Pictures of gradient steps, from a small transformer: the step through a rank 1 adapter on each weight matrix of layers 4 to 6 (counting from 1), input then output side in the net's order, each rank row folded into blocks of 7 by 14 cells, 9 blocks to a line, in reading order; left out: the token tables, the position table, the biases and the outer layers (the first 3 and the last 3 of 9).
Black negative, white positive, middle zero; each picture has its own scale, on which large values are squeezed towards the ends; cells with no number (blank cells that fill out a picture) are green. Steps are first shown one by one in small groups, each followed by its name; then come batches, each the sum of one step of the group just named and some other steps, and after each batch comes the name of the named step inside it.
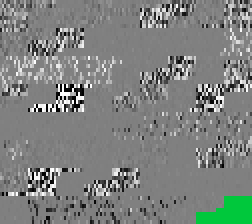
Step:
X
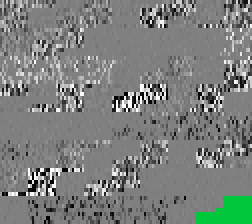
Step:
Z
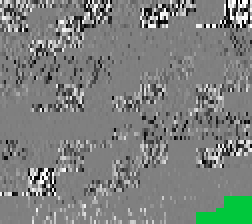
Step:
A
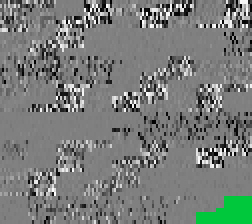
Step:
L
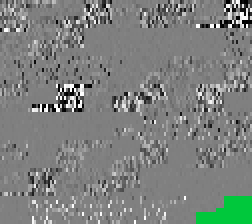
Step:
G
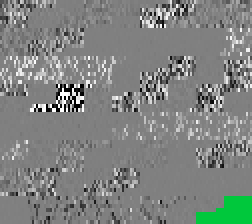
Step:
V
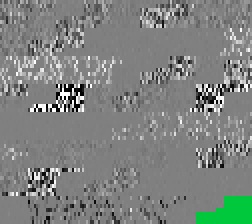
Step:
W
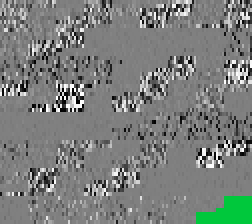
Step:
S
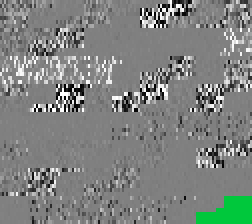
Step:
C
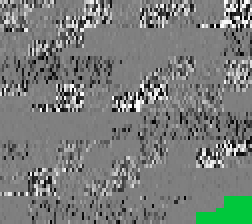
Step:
S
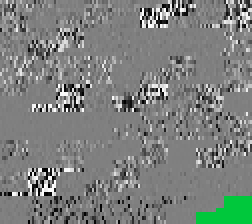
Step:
C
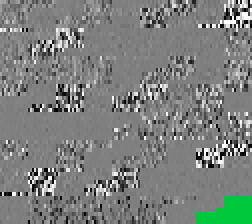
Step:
S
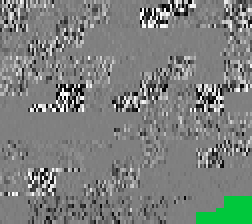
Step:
W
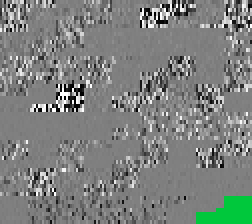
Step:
V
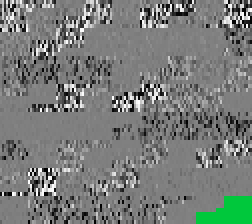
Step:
G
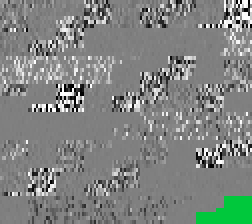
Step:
X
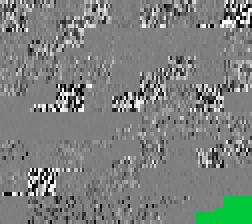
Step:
W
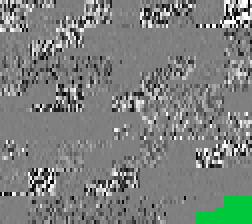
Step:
S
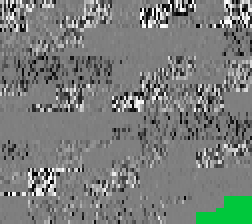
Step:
S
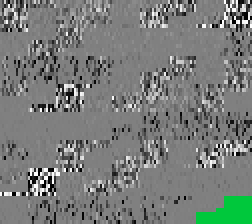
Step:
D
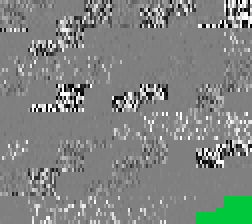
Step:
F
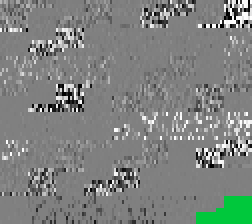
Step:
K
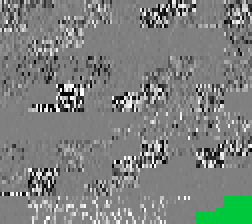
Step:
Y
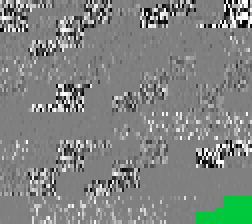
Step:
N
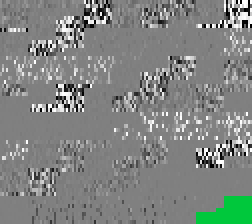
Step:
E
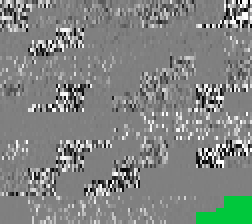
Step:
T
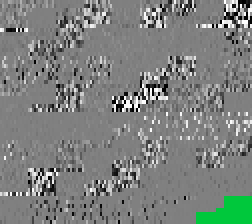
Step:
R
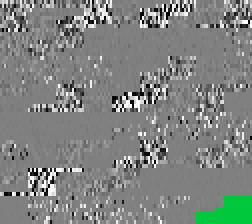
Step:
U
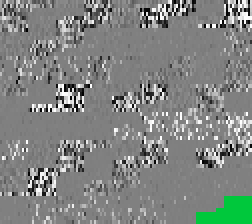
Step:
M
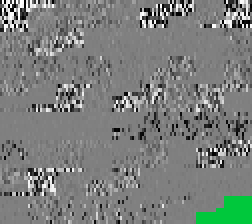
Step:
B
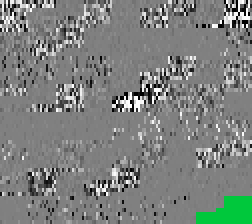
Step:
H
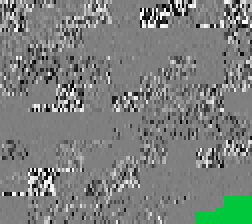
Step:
U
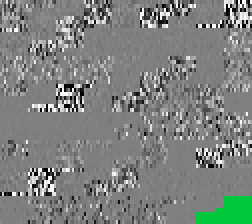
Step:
E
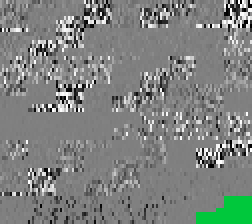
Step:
E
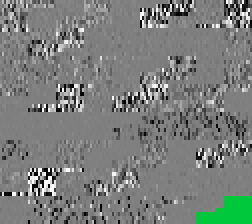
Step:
B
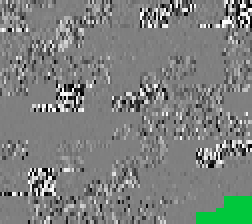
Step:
F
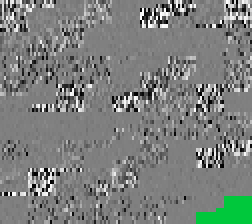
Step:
H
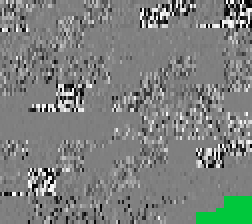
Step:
M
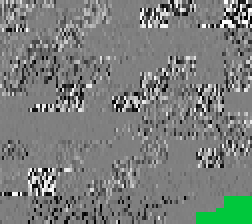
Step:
R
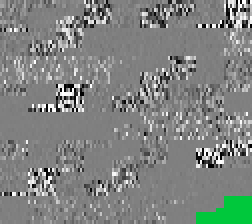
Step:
E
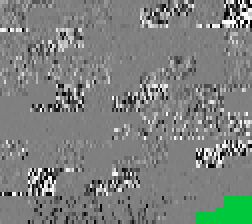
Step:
K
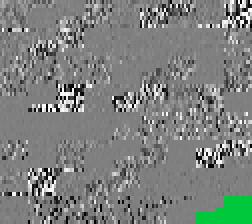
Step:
F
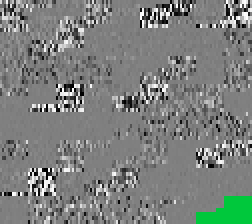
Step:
N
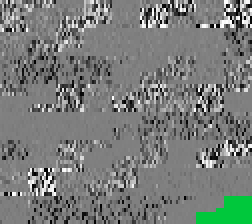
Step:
D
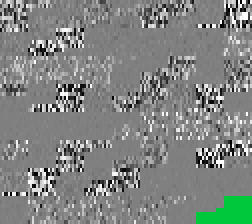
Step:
T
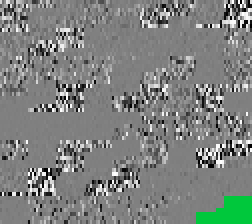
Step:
T
